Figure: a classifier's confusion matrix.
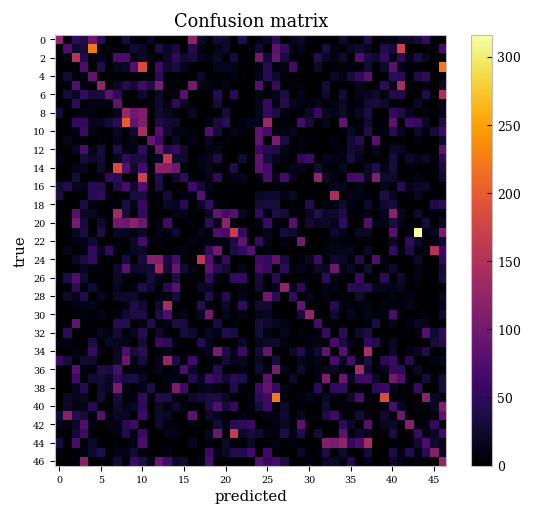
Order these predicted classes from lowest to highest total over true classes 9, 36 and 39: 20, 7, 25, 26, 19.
20, 19, 7, 25, 26
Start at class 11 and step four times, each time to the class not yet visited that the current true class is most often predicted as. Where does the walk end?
17
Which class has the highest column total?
10
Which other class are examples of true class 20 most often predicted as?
9
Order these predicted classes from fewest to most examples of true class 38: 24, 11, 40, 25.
40, 11, 24, 25
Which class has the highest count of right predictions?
39
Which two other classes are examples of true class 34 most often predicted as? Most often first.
37, 19
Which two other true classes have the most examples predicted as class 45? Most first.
23, 42
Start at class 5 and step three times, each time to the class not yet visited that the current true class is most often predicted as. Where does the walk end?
4
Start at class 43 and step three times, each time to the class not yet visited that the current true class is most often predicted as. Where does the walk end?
3
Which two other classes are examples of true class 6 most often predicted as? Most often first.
46, 15
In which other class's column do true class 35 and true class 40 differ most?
13
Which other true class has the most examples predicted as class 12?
25
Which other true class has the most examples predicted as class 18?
30
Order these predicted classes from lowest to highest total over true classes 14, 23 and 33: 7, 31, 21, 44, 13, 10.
44, 31, 21, 10, 13, 7
